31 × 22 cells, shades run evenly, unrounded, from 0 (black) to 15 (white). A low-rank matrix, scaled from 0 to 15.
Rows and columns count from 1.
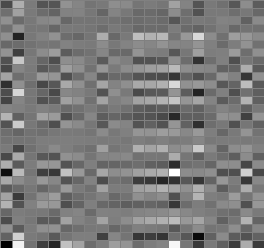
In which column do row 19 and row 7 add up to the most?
17
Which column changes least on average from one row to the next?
3
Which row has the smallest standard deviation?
18
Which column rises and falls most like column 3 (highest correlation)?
19
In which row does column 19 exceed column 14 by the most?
23
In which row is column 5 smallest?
31
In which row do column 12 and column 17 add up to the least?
30
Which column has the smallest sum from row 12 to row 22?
1
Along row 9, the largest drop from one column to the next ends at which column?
22
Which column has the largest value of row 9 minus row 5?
2
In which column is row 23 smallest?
14
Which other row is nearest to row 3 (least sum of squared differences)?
29
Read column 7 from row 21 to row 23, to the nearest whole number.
6 9 6
